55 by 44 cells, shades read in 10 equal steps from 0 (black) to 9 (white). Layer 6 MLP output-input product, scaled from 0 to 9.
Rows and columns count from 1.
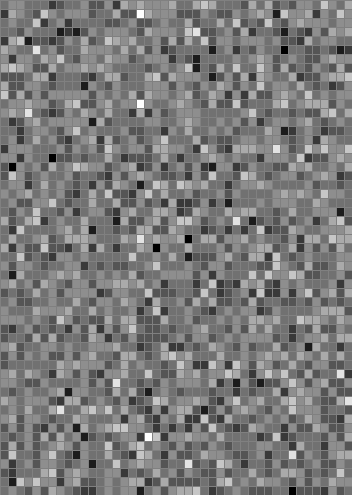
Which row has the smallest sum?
55
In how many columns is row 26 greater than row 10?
17
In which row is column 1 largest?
11
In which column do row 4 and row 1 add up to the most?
25
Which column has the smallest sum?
29
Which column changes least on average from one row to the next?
13
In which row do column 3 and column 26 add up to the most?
5
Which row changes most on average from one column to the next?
28
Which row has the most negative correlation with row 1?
46
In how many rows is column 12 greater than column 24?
22
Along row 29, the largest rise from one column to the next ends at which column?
35
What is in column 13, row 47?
4
